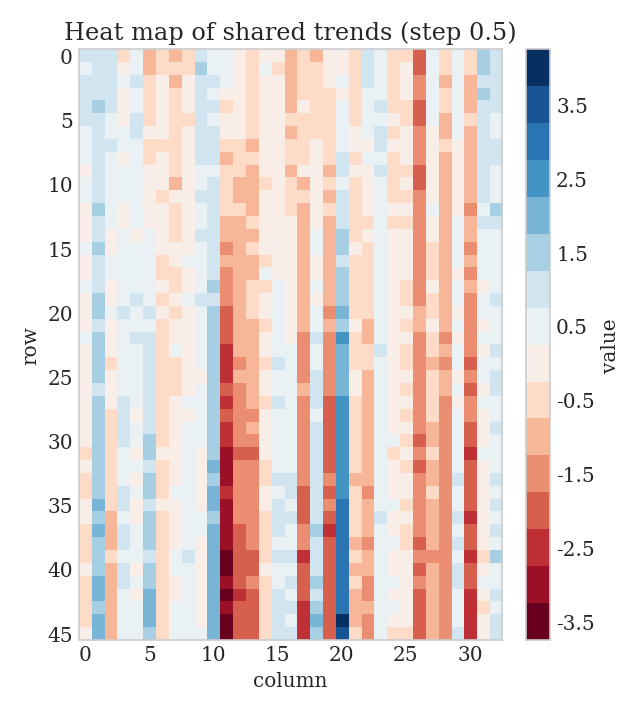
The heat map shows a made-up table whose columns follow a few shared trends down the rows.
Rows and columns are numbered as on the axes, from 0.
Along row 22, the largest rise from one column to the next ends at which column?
20
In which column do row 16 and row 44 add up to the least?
11
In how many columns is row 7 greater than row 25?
13
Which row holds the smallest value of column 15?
1
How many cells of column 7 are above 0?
7
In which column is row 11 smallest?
26
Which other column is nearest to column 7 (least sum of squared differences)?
24
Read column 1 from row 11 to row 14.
1 1.5 1 1
